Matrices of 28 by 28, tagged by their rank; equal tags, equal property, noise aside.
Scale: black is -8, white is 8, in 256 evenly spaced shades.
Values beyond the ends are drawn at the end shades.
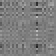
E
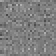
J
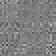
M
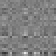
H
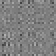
M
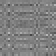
E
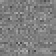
J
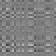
H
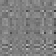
H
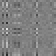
H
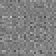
J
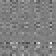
E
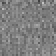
J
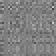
J
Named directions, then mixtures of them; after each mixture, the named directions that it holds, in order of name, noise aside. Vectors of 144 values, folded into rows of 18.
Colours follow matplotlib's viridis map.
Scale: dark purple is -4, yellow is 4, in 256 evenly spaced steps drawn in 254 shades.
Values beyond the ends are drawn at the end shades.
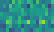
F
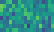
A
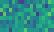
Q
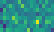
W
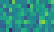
F, Q.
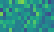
Q.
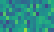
Q, W.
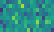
W.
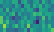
A, W.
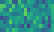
A.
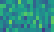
A, F.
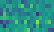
Q, W.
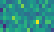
W.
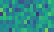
Q.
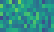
A, Q.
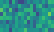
Q.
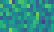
A, F, Q.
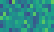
A, F, Q.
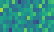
Q, W.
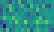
F, Q, W.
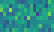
A, Q.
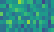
A, F, Q.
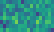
Q, W.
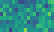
Q.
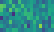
A.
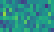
Q, W.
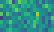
A, Q.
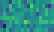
F, Q, W.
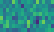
A, F, W.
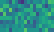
Q.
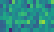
F, Q.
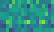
F.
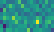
W.
